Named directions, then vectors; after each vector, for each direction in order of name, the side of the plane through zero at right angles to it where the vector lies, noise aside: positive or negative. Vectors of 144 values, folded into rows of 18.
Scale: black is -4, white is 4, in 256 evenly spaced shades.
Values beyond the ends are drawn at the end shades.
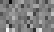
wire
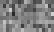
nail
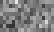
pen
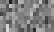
negative, negative, positive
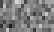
negative, positive, positive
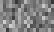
positive, negative, negative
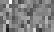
positive, positive, negative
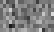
positive, positive, positive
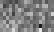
positive, negative, positive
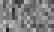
positive, negative, negative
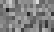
negative, negative, negative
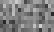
negative, positive, negative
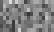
negative, positive, negative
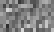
positive, positive, negative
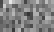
negative, positive, negative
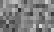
negative, positive, negative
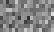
positive, positive, positive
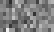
negative, positive, positive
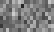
negative, positive, positive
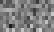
positive, positive, positive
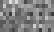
negative, positive, negative
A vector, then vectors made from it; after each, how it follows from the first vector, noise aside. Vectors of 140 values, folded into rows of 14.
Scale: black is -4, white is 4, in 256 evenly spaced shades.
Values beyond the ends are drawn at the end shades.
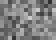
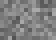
shrunk.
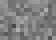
wrapped around, negated, shrunk.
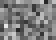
reversed, negated.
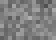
shrunk.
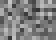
negated.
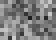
negated.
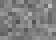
wrapped around, negated, shrunk.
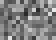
sign-scrambled.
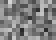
negated.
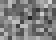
negated.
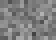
wrapped around, negated, shrunk.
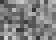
reversed, negated.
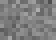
shrunk.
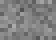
wrapped around, negated, shrunk.
